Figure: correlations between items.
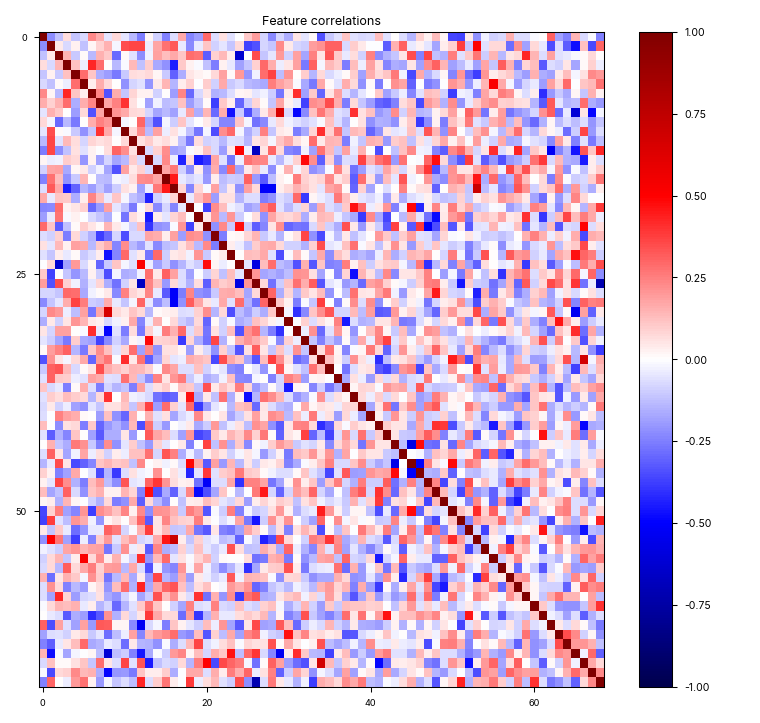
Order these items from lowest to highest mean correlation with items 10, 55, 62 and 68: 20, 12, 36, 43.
43, 36, 20, 12
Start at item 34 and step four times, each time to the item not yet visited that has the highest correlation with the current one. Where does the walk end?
12
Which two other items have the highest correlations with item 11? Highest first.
1, 33
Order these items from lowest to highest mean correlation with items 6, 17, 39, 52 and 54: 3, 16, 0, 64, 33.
64, 16, 33, 0, 3
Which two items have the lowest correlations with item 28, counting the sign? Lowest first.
16, 53
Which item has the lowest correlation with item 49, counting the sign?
58
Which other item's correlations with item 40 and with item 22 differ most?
10
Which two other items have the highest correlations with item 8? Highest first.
29, 38
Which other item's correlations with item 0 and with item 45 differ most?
50
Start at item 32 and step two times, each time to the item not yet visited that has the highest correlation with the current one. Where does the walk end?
48
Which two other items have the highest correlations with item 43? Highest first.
46, 20
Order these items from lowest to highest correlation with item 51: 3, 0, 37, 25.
0, 25, 3, 37
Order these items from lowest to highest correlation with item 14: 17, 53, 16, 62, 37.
17, 62, 37, 53, 16
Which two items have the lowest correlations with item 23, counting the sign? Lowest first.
8, 29
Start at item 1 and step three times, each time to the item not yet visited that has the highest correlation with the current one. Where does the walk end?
15
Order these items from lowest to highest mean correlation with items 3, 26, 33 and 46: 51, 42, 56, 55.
51, 55, 42, 56
